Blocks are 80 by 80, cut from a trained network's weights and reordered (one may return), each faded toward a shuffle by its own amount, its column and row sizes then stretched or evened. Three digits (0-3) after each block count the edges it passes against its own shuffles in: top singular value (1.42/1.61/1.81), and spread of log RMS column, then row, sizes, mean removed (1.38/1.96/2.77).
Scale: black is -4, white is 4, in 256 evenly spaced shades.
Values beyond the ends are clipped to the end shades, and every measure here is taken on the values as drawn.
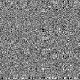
3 2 2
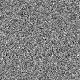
1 0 0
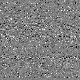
2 0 2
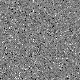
0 1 0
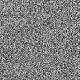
2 1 0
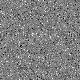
1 0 0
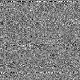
2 0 2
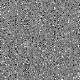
3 2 0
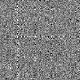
3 2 1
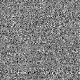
0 0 2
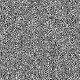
0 2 1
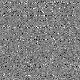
3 0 2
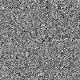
1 1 1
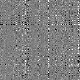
3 3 2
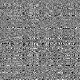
3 1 3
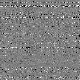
3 1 3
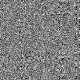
2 2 1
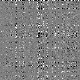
2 3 3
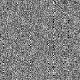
3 2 0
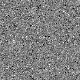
0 1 1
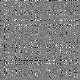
1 3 3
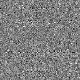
2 1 2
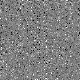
0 2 0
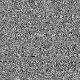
1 1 2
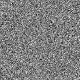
0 1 0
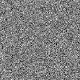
1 2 0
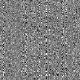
2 3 1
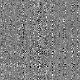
0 3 2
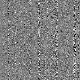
0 3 0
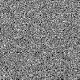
3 0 1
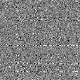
3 1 2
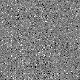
2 1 1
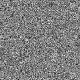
1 0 1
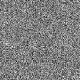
2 1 1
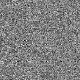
1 1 1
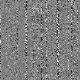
3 3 0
